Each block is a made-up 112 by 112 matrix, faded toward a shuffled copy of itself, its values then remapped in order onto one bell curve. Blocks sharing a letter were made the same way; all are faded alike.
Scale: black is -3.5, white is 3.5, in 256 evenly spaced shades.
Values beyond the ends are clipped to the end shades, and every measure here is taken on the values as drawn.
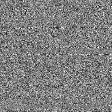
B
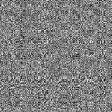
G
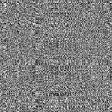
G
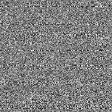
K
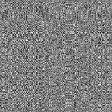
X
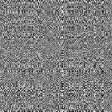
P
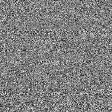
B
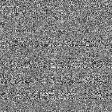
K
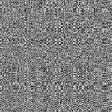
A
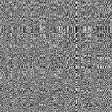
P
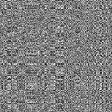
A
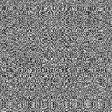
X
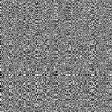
P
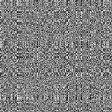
P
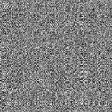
G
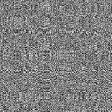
G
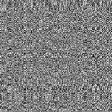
X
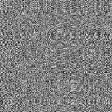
G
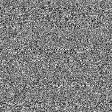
B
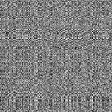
A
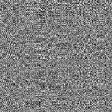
G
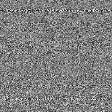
K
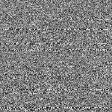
K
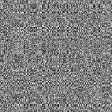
A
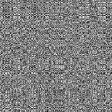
X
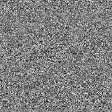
B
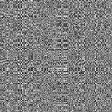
P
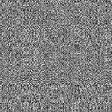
G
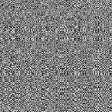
P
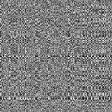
P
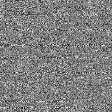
K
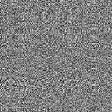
G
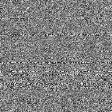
K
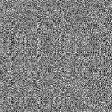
G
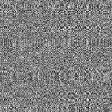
X
